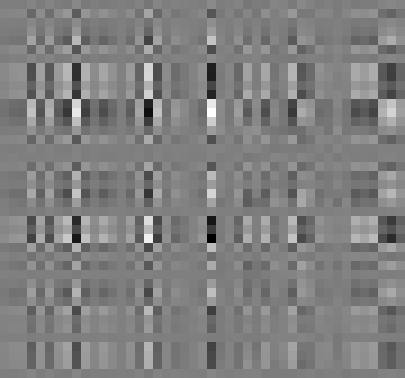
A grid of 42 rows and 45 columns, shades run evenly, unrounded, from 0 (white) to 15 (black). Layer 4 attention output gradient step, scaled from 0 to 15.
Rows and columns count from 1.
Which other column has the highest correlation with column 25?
29
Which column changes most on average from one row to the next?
24
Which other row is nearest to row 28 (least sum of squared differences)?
33
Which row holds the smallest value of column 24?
13
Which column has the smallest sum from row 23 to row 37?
17
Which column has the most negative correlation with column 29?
32
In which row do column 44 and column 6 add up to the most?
27
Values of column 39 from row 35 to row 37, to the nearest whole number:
7 7 7
